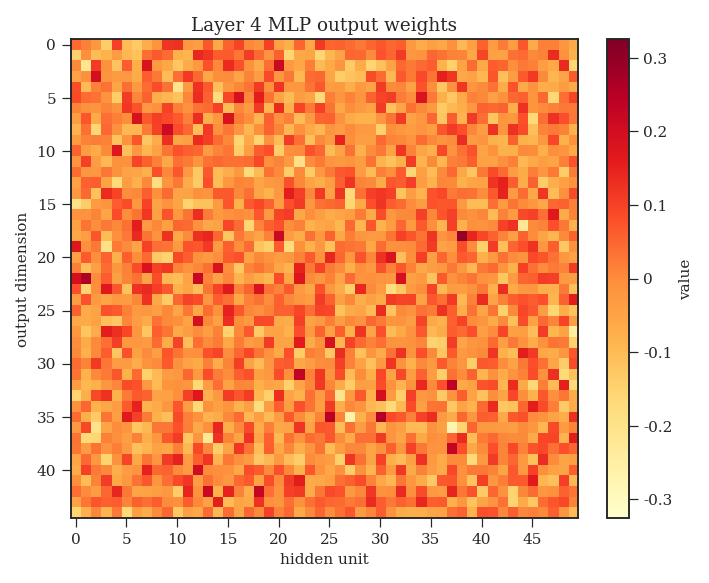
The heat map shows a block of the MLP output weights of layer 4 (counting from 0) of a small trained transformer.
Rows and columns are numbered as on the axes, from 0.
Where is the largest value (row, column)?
18, 38
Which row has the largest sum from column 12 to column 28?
42
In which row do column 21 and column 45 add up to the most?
41
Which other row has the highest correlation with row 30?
12
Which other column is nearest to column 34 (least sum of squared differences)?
5
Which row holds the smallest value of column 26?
33
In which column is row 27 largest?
3
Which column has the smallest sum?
27
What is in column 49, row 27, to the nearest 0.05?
-0.25
